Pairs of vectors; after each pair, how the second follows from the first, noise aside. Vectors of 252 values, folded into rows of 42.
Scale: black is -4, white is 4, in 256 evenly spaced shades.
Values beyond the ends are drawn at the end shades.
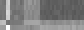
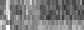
copied.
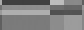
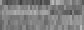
shrunk.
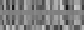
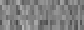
reversed, shrunk.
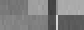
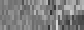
partly zeroed.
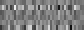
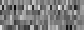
sign-scrambled.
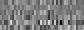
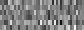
copied.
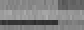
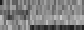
wrapped around.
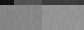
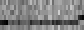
wrapped around.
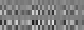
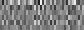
wrapped around.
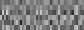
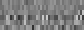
reversed, partly zeroed.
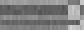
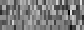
sign-scrambled.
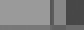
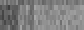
reversed, shrunk.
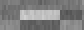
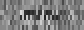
sign-scrambled.
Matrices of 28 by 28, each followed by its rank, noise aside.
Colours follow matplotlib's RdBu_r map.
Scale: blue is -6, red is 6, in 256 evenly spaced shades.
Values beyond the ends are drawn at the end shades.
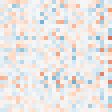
four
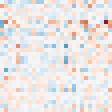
four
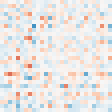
five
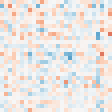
six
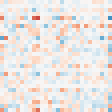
three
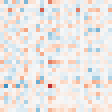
four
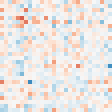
six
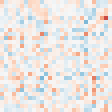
six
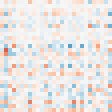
four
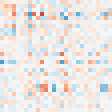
three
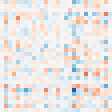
three
